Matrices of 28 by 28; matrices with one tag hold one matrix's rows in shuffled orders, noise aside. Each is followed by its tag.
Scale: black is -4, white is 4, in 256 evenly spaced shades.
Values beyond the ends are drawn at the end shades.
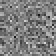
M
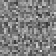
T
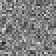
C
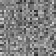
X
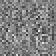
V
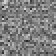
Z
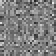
X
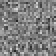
T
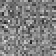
Z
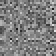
M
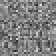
T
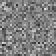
C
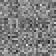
T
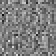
V
